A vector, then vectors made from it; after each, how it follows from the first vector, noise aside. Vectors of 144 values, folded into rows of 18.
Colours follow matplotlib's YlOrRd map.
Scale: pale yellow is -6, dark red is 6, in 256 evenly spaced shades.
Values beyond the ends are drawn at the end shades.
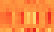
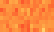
wrapped around, negated, shrunk.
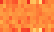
wrapped around, partly zeroed.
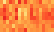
reversed.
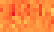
wrapped around, partly zeroed.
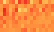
reversed, partly zeroed.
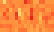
reversed, partly zeroed.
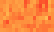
wrapped around, negated, shrunk.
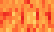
copied.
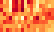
wrapped around, negated, scaled up.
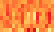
copied.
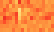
reversed, partly zeroed.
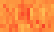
wrapped around, negated, shrunk.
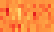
wrapped around, partly zeroed.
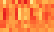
reversed.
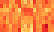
wrapped around.
